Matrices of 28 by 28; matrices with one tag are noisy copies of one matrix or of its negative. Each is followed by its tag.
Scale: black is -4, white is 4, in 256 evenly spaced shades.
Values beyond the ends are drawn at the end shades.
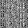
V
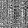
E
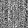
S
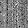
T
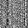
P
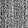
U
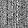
T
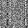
P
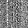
T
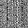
T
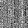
E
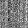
S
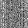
V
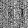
E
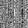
E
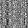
P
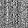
T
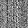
T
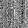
E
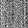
U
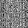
V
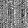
E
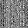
V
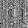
E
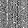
T
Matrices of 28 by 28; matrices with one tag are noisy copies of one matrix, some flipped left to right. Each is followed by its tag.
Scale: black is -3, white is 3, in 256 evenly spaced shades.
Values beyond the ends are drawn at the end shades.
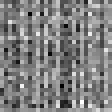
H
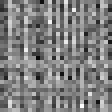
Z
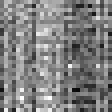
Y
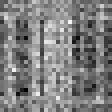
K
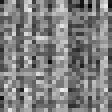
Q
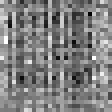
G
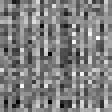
H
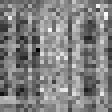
K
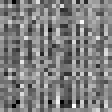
H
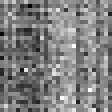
Y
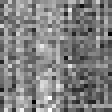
Y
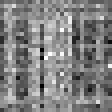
K
